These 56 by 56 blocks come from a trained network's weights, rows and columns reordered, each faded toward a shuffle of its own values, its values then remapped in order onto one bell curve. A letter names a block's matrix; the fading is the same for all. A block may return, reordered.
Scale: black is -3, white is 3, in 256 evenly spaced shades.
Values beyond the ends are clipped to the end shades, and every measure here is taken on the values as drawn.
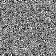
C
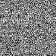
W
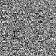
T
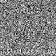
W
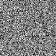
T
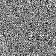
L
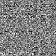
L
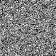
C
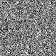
C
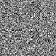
T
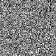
L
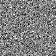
C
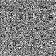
W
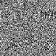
T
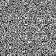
W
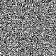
W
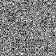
L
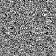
T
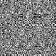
T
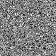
C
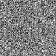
W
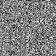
L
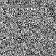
T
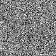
L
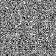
W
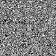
C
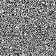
C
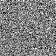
L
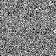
W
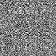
T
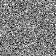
C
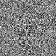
L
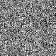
L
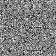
L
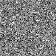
C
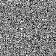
C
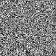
W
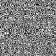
T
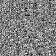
W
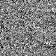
W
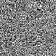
W
